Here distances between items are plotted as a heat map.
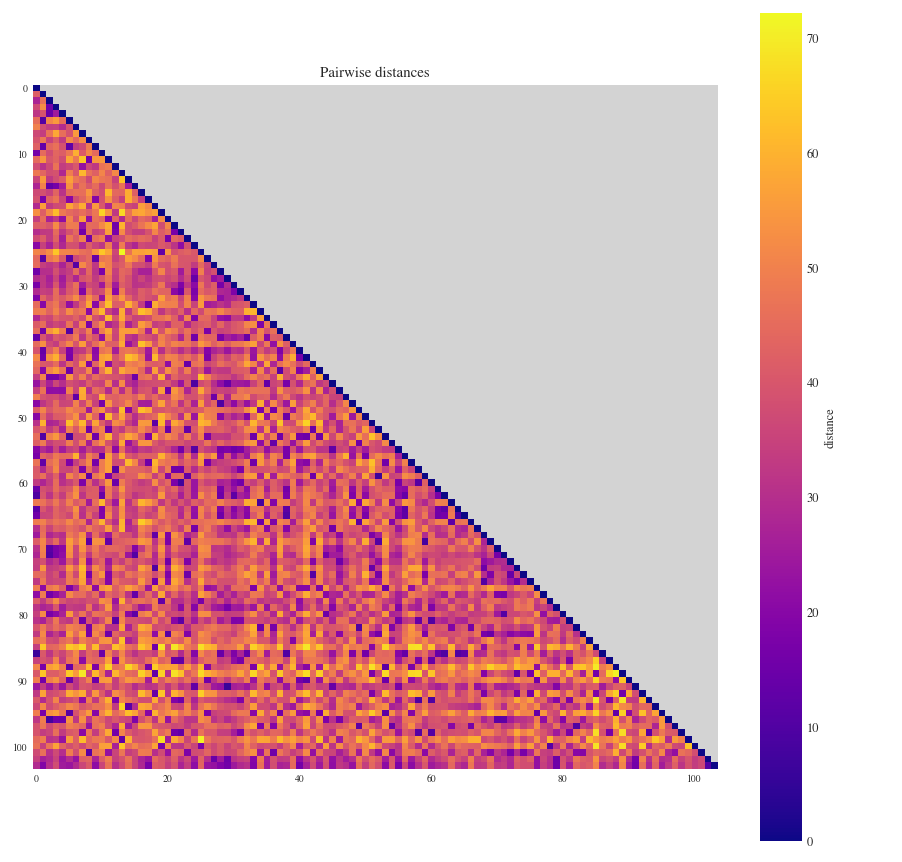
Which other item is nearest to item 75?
68
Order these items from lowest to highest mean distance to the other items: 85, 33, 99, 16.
33, 16, 99, 85
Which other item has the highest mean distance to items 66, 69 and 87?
88
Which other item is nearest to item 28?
48
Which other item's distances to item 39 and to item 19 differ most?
25
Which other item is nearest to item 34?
63
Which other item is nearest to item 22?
60
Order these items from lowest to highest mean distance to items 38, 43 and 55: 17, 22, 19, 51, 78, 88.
22, 78, 17, 88, 19, 51
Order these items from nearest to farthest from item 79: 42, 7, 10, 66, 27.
27, 7, 10, 42, 66
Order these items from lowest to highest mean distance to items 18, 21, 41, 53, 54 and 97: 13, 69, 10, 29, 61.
29, 61, 69, 10, 13
